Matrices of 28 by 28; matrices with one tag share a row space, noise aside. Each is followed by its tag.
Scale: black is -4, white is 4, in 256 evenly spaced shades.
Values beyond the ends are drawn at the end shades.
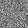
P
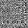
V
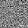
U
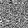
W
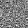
W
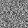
P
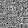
U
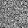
U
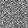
P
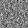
P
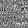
V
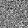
U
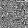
V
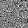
U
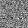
U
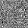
V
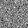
P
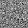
U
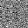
W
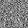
P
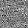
V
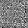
V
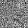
V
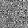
U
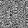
W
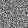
P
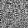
W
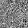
U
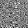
W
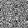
W
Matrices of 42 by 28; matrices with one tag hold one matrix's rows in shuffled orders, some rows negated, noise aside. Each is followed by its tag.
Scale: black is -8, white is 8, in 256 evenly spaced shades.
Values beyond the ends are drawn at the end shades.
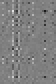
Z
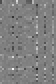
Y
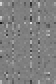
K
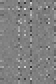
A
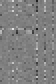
Y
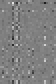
Z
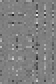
Y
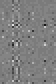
Z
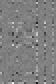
Y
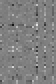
Y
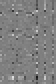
Y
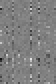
K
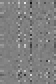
A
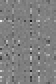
K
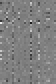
K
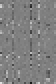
K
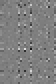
A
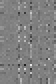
A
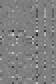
Y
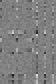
Y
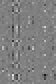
Z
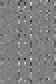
A
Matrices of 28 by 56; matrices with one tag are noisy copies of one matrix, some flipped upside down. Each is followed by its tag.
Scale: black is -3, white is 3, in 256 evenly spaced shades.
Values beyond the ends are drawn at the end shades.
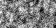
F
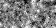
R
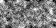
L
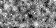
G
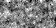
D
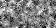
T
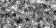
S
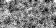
D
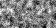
T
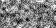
S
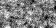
D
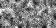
T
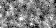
F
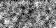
G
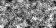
L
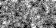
R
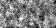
F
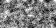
D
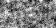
D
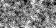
R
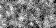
F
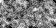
L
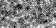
S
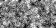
R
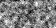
G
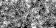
R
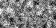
T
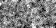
R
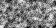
L
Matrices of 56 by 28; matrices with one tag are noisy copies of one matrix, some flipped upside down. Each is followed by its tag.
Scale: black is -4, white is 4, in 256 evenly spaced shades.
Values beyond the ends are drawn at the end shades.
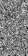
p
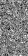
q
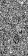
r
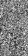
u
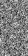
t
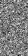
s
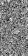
t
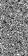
s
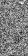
r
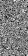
p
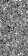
q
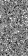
t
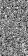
p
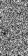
s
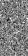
t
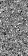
s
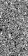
u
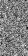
p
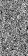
p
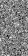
t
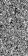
u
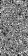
s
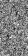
t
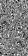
s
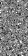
s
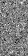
r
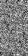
s
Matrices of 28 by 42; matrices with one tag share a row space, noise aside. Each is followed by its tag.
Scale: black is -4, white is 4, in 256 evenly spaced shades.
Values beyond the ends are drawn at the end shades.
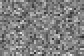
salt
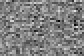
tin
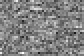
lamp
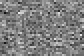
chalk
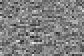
lamp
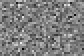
salt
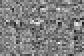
tin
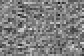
chalk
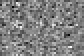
salt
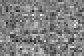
tin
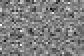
salt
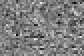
tin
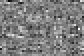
chalk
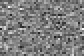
chalk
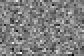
salt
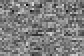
lamp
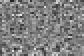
salt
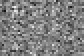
salt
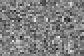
salt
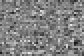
tin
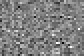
salt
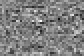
tin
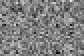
salt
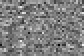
chalk
